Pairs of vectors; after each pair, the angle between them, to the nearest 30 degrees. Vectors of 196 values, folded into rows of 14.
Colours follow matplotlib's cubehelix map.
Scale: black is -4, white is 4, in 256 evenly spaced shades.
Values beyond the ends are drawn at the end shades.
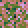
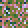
60 degrees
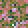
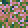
90 degrees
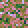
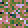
150 degrees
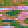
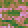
30 degrees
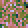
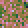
30 degrees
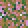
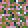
60 degrees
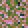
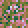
90 degrees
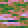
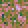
120 degrees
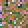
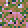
150 degrees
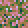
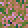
60 degrees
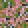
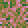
30 degrees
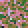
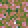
120 degrees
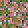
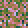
30 degrees
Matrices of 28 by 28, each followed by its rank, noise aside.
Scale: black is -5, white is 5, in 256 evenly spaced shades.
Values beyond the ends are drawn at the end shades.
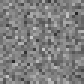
eight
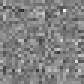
six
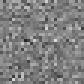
seven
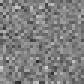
six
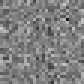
six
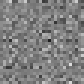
five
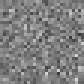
six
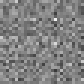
four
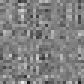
four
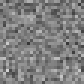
eight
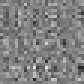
four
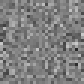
eight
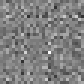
six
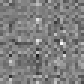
four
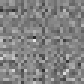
four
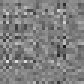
four
